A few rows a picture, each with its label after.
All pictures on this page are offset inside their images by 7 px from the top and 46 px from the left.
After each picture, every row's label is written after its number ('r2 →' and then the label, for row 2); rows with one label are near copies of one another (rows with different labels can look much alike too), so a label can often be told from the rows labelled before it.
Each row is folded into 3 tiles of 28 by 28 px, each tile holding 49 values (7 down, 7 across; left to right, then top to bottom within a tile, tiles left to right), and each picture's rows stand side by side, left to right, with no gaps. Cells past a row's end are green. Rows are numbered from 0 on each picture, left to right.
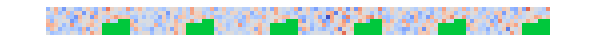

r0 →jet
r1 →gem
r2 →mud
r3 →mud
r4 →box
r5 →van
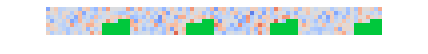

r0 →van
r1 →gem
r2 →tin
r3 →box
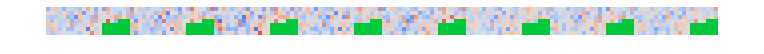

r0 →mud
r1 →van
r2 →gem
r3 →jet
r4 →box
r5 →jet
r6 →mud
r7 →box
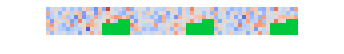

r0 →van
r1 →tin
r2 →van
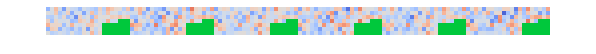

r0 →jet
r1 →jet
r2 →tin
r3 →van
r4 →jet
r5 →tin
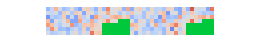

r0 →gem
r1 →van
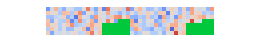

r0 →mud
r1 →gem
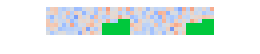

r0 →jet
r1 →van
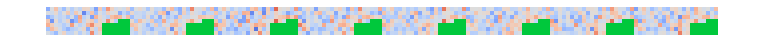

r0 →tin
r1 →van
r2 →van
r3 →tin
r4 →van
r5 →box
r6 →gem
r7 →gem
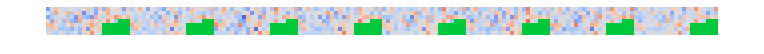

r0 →box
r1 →jet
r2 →jet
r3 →gem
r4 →mud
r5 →gem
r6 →jet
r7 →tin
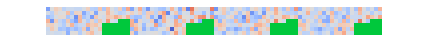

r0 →box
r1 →mud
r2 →box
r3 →box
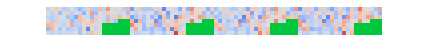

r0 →jet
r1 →gem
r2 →gem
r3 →gem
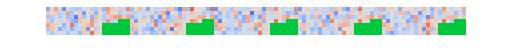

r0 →jet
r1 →van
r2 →tin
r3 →van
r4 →tin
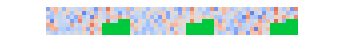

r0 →tin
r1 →van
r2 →box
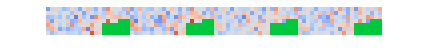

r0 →gem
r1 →gem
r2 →mud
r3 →mud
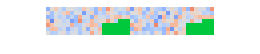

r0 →tin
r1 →jet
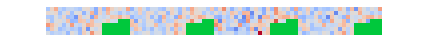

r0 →jet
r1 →gem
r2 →gem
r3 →mud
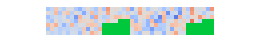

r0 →jet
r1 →box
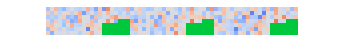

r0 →mud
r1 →gem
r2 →box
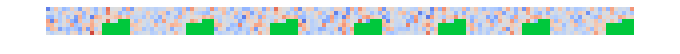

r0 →gem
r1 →van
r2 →jet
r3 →tin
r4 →tin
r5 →mud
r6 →mud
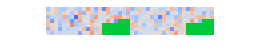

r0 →mud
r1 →mud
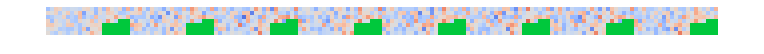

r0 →box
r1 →jet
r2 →mud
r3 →gem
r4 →van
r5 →van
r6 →mud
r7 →gem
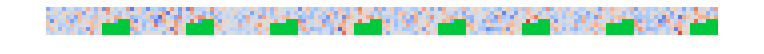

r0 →mud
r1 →mud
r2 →tin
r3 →gem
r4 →mud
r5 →box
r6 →tin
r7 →gem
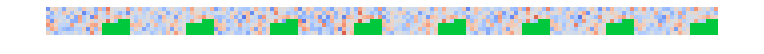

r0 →tin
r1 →jet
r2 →mud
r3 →gem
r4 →tin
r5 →box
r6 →mud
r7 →jet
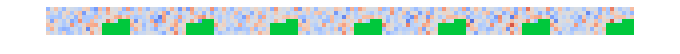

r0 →van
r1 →mud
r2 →jet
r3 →tin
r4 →jet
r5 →tin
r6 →tin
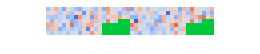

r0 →jet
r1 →tin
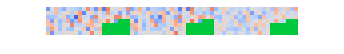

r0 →mud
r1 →mud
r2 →box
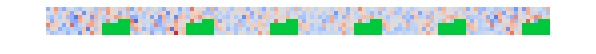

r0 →jet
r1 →gem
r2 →gem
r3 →tin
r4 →jet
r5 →mud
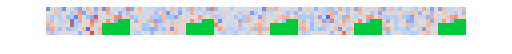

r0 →mud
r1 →box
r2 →tin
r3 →mud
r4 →mud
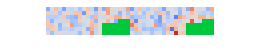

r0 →mud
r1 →gem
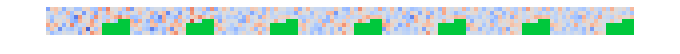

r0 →jet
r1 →box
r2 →tin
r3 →van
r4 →jet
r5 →jet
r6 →jet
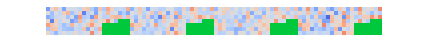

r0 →tin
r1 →jet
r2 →box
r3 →jet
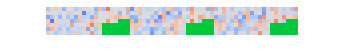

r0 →tin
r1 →box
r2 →box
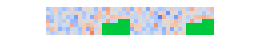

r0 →gem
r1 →jet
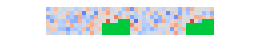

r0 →box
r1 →tin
